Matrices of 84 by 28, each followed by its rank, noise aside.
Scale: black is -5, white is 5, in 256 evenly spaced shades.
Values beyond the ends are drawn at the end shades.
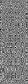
six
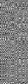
four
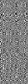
four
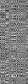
four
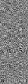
eight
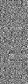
eight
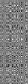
three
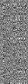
six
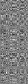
three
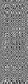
three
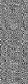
six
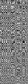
four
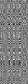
three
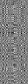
three
